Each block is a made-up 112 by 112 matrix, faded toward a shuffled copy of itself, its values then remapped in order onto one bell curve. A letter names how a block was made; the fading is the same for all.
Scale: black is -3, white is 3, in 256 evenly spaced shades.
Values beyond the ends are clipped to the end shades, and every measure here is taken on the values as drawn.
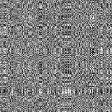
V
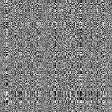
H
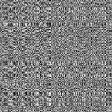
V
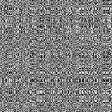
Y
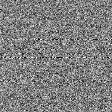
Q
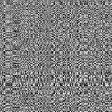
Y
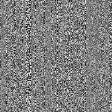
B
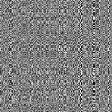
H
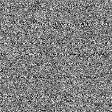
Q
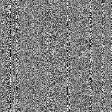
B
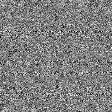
Q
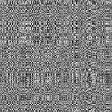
Y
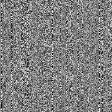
B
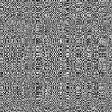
Y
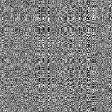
H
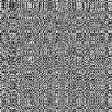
Y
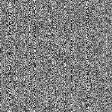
B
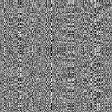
H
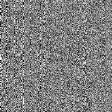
B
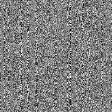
B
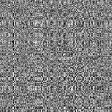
V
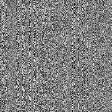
B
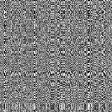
H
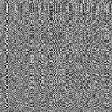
V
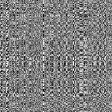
H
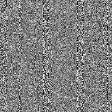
B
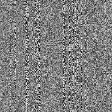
B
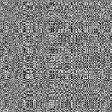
V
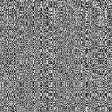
H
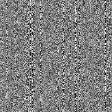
B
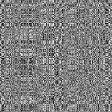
V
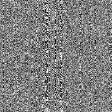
B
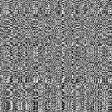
V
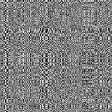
H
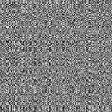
V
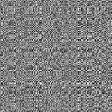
V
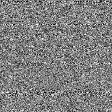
Q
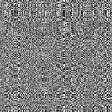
V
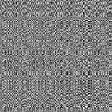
Y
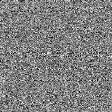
Q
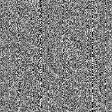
B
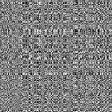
Y
